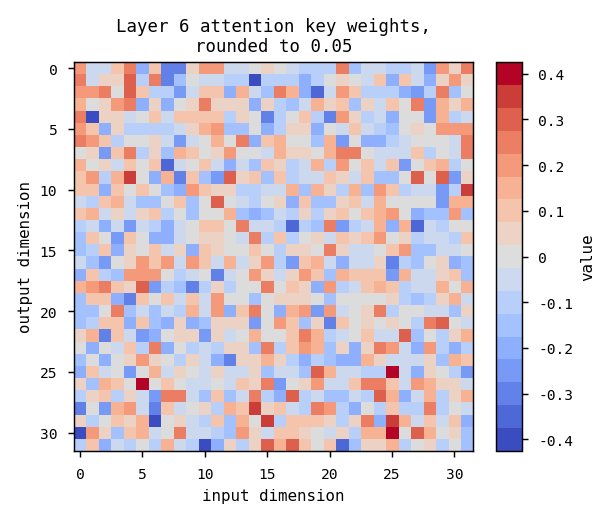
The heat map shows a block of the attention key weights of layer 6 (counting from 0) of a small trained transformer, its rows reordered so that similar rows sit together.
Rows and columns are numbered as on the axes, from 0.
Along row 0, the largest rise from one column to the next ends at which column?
29
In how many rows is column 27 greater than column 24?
9
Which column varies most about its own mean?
25
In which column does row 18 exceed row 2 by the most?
15
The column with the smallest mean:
7
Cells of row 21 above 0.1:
3
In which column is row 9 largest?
4
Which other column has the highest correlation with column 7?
14
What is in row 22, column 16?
0
